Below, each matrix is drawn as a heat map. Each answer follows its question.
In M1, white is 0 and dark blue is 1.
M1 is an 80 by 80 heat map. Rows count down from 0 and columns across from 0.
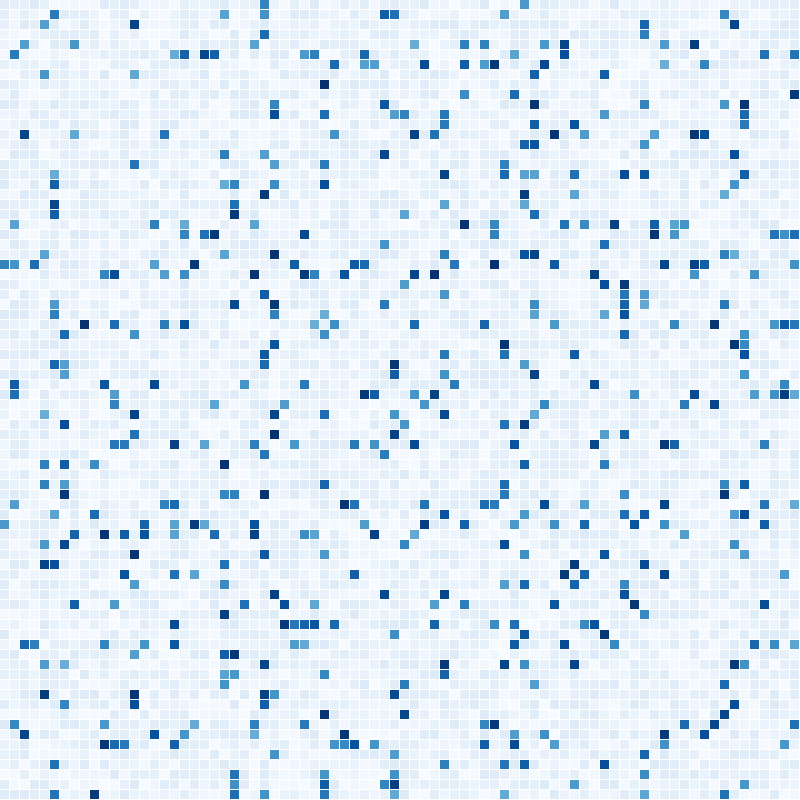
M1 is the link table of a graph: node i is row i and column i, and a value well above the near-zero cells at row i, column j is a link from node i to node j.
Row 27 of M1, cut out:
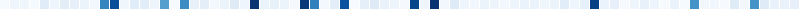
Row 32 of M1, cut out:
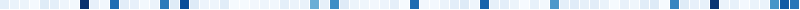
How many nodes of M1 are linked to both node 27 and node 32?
5
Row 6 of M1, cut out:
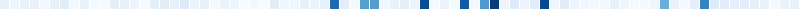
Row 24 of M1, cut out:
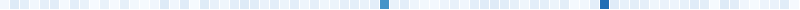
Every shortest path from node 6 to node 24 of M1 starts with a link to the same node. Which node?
node 46
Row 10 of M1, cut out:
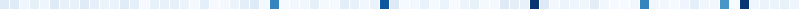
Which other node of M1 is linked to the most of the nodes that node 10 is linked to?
node 30
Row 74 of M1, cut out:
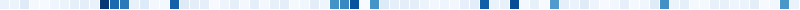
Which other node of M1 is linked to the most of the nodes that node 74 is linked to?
node 44
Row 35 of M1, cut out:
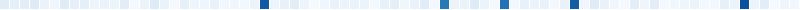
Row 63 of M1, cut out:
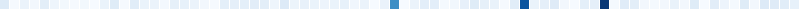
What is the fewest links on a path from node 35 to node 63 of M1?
4
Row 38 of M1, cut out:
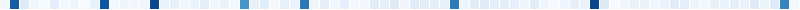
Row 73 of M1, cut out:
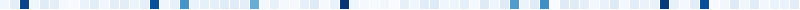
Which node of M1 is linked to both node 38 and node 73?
node 15
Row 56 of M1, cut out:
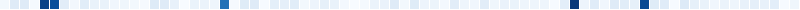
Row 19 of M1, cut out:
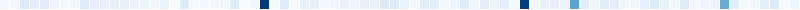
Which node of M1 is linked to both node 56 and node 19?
node 57
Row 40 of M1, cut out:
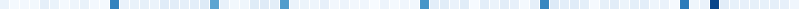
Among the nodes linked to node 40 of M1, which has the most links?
node 11
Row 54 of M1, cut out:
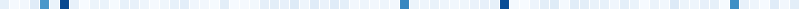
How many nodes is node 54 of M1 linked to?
5
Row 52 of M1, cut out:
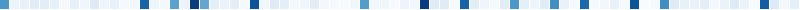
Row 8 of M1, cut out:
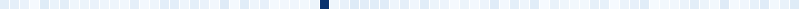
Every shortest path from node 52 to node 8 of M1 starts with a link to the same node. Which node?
node 55
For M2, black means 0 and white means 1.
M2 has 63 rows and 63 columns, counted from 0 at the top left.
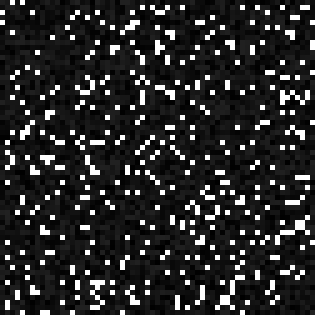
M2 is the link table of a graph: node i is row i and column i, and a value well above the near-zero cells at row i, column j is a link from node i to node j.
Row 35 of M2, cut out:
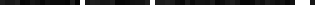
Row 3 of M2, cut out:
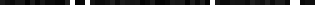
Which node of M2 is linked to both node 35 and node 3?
node 59
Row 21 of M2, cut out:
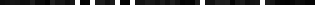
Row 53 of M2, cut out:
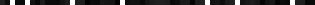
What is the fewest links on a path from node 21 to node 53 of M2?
3
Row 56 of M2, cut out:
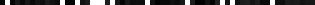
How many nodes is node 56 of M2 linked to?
12
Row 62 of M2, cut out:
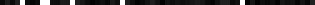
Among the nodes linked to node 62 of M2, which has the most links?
node 48
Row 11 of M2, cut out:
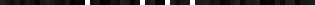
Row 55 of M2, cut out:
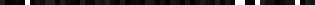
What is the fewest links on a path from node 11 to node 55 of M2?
4
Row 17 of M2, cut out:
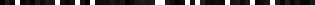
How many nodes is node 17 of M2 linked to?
11
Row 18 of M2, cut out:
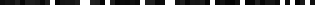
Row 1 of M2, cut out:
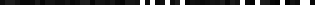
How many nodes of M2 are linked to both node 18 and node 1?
5
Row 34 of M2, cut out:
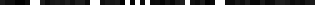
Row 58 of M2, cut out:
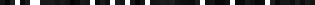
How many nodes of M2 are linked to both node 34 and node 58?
5
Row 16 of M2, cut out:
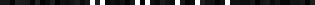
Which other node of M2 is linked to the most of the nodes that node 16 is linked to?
node 60
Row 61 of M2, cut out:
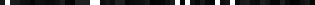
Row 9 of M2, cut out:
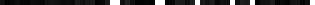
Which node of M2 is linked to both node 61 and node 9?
node 46
